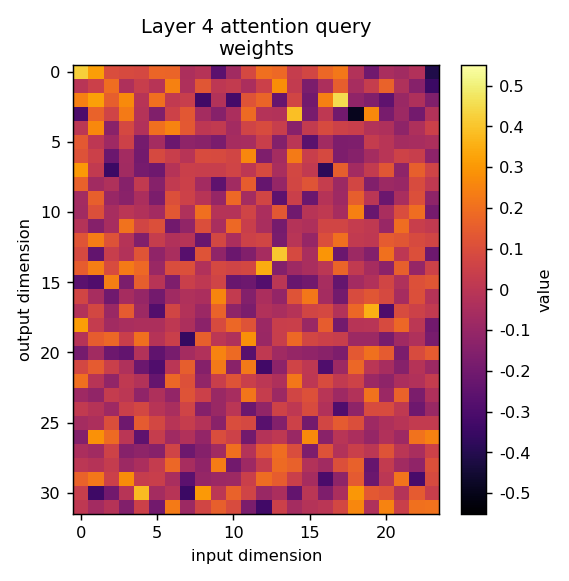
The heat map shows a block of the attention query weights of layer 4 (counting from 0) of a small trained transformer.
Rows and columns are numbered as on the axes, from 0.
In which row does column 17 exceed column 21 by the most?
2
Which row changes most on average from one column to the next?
3
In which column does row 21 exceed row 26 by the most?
11
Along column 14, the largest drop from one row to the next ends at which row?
4
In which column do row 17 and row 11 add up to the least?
20
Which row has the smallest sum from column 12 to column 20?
15
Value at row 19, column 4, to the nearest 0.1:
0.2
